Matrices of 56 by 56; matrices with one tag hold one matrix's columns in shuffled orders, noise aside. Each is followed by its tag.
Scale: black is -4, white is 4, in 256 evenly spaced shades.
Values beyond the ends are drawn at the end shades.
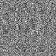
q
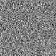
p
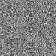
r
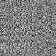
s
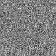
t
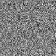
p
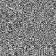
t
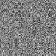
r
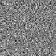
p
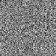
s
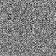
q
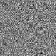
p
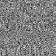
t
